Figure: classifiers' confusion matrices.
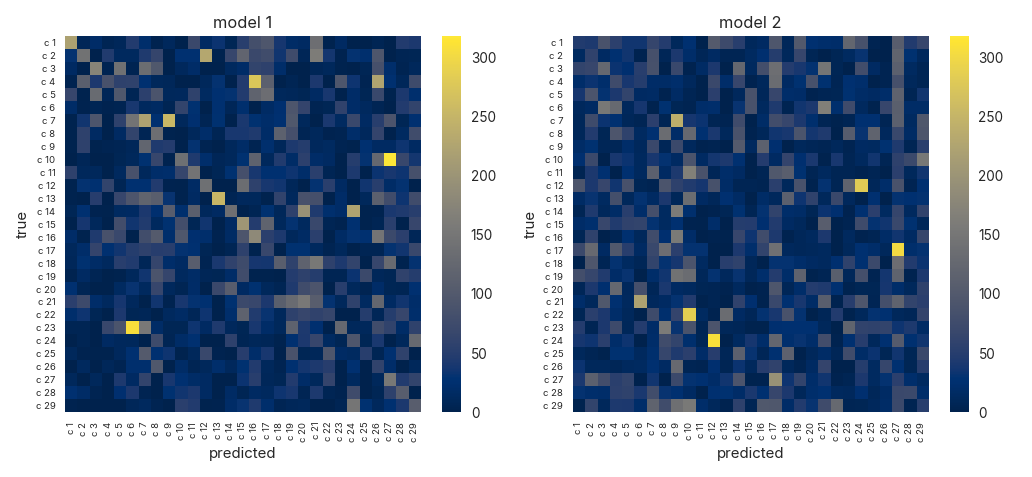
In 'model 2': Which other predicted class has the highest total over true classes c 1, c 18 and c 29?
c 27
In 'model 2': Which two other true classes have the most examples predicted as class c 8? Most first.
c 23, c 17
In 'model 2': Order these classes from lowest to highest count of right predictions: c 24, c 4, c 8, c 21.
c 24, c 4, c 21, c 8
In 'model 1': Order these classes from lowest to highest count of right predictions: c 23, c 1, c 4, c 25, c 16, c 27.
c 25, c 4, c 23, c 27, c 16, c 1
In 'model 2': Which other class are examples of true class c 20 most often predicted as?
c 4
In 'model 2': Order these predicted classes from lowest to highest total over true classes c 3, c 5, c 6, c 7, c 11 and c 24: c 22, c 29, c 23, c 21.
c 22, c 23, c 29, c 21
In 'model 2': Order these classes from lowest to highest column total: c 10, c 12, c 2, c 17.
c 12, c 2, c 10, c 17
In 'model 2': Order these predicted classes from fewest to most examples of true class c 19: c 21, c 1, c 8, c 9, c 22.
c 21, c 8, c 1, c 22, c 9
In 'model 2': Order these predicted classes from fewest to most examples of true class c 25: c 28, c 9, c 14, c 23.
c 28, c 9, c 23, c 14
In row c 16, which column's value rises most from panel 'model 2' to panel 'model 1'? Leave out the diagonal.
c 26
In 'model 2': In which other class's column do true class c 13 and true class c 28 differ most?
c 10
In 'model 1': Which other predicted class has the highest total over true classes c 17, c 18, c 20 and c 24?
c 21
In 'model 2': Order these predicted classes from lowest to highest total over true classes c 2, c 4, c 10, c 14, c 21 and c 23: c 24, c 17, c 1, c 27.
c 1, c 24, c 17, c 27
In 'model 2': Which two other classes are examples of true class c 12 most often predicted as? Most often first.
c 24, c 23
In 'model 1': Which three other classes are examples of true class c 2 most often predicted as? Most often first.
c 12, c 21, c 15
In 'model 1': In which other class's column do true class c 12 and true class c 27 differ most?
c 15
